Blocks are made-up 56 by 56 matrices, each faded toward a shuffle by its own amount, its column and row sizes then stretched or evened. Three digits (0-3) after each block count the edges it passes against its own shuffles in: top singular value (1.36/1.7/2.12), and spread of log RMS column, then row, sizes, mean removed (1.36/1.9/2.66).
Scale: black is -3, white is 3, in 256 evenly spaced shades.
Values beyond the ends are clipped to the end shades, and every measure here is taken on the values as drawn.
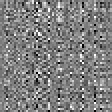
3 3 1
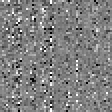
0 3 1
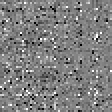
1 2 1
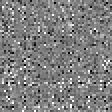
2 2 1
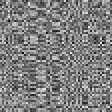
3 0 2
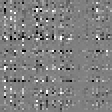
1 3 3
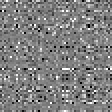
3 1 3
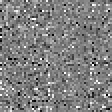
1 2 2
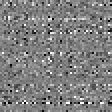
2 2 3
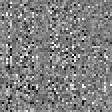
1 3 1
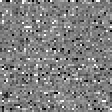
0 0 3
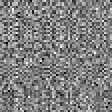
3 1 0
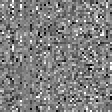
0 3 0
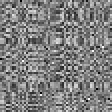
3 2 0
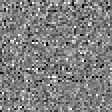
0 0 2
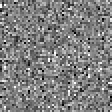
0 2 0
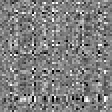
3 3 2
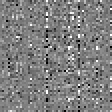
1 3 2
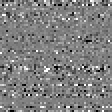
1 0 3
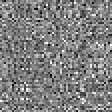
3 0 0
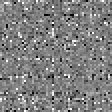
1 1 2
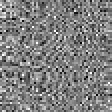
3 1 0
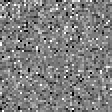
0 1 1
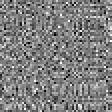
3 1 0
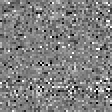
1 1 2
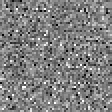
0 0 1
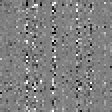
1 3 1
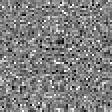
2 0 1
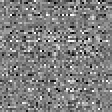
2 1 3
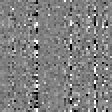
3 3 1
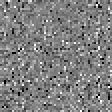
1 1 0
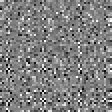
3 2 2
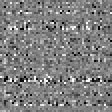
2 1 3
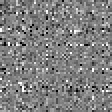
2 2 2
